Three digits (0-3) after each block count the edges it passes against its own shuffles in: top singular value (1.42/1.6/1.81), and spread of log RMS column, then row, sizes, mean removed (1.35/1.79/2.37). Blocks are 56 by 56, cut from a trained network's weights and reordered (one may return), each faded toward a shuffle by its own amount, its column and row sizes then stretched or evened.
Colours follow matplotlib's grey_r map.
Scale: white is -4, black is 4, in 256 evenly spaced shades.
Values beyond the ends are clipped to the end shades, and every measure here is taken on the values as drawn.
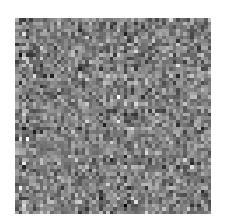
1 2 0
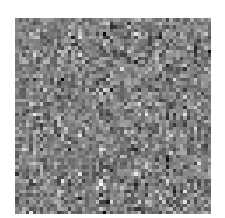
1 2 1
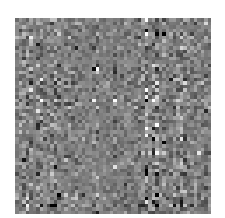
0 3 1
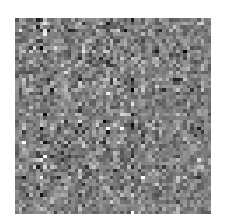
0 2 2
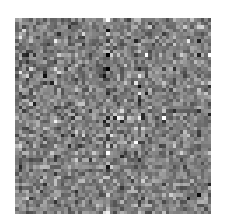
0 2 1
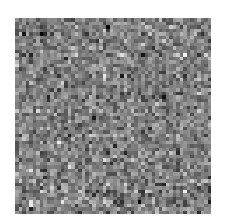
0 0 1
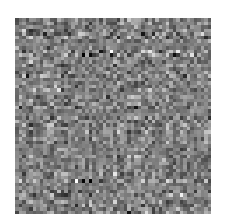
3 1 3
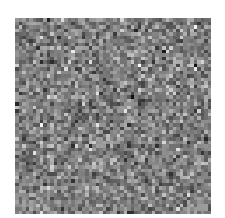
1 0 0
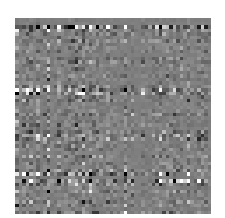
3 3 3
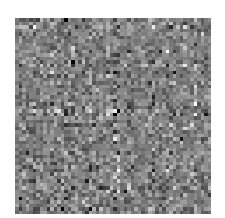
0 2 2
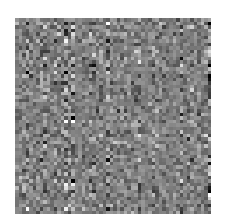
3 3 1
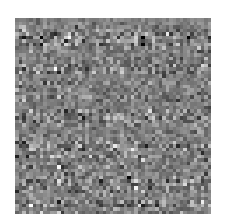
0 0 3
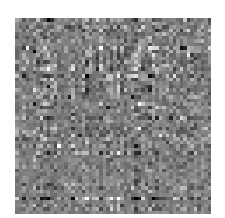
2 2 3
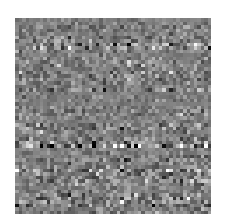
0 0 3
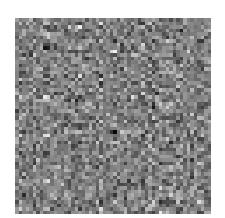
3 2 0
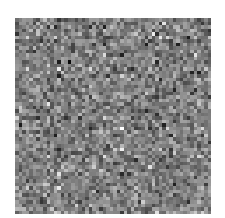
0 0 1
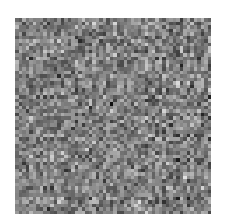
3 1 1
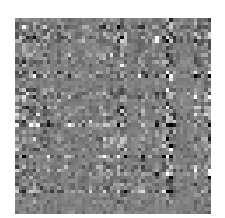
2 3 3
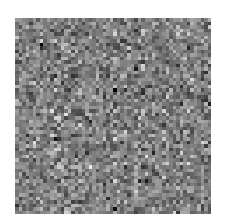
0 2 0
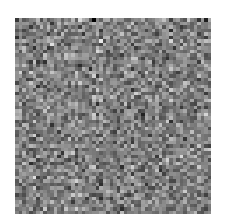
2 1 0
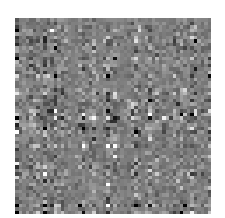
1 3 2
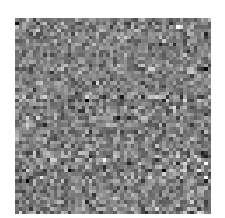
1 0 2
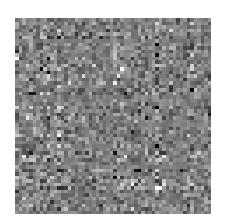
0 2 2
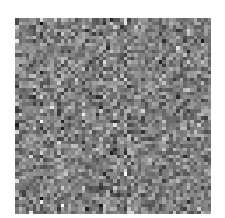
1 2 0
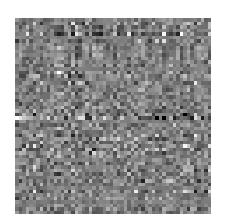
3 1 3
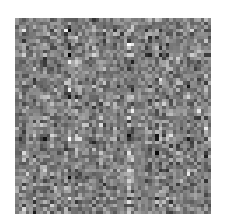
3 3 1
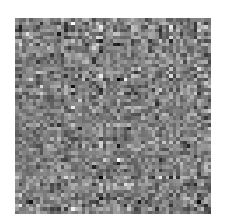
3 2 2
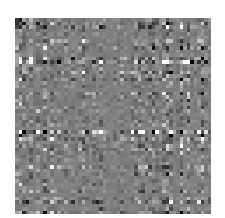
1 3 3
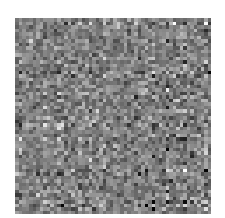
3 2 2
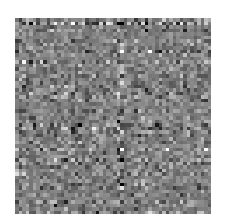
1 1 3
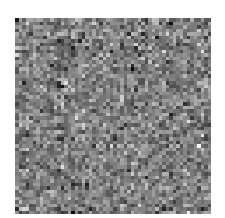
0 1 1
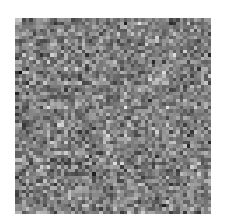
1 0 1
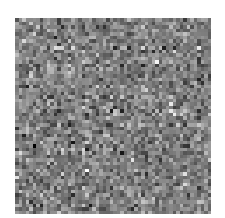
1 2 1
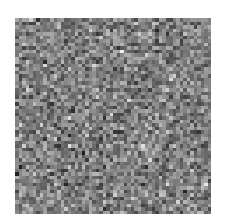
2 0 0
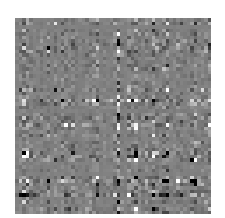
1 3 3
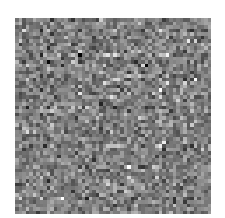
0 1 1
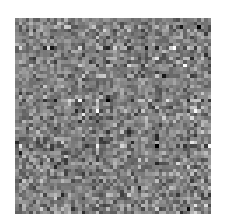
1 1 2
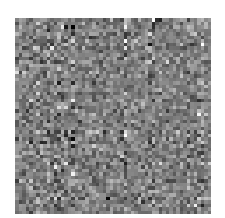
1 2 2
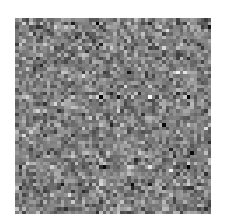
1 0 1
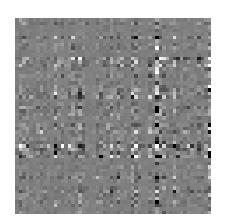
2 3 3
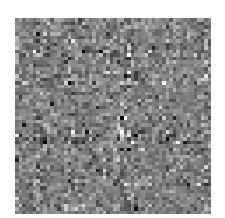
0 1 2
